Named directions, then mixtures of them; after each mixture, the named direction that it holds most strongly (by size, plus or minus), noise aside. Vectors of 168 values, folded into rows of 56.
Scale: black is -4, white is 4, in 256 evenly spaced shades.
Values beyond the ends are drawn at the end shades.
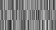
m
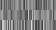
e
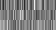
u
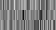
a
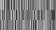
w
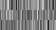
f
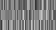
a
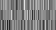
e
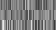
e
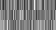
u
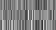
e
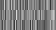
w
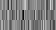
a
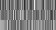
u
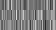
w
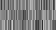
e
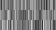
e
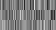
u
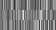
a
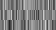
m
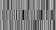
a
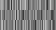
w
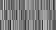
m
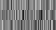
a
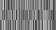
w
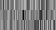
a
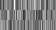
a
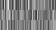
f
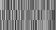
w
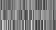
e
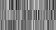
f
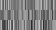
e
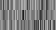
a
